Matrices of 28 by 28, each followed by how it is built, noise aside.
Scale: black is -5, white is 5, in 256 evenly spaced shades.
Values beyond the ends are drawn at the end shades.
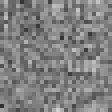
blocks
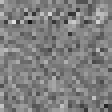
uneven rows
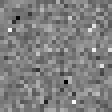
sparse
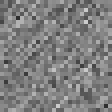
Hankel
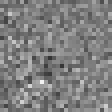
lower triangular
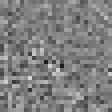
lower triangular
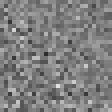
lower triangular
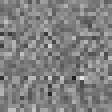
low rank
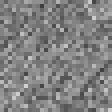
Hankel
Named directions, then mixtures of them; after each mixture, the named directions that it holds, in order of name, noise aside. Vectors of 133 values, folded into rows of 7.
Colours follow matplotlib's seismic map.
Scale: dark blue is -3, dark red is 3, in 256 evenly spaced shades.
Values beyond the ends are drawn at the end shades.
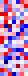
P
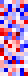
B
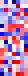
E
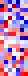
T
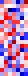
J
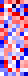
E, T.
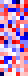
E, J, P.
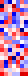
J, T.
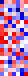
B, J, P.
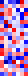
B, E, P.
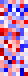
B.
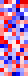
B, J, P.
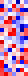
T.
